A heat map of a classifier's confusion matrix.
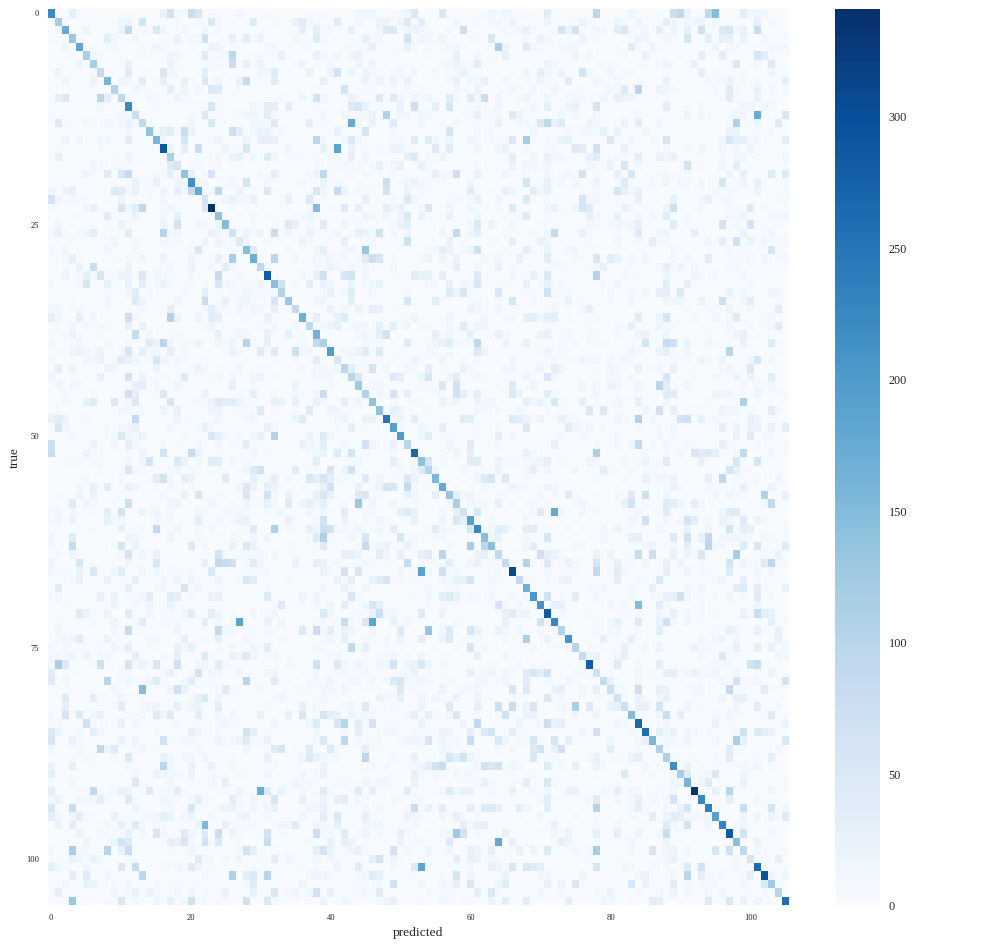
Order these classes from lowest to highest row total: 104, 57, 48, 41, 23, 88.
41, 104, 88, 57, 48, 23
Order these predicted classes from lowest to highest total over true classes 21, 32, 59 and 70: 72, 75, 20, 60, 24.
75, 60, 20, 24, 72
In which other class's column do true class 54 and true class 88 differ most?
45
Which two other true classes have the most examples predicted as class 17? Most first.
36, 0
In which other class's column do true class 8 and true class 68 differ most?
28
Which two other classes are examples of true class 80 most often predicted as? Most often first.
13, 97
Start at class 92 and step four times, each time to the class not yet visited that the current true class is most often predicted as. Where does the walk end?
16
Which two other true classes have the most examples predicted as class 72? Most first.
59, 26
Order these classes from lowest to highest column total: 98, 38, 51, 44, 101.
44, 51, 98, 101, 38
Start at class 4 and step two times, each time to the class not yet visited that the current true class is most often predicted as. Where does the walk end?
98
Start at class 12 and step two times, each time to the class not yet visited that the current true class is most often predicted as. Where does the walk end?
53
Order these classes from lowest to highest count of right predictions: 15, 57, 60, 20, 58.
58, 57, 15, 60, 20
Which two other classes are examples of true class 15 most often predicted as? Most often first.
68, 38
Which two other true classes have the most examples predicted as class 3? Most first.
105, 99
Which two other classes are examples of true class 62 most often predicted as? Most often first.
39, 94
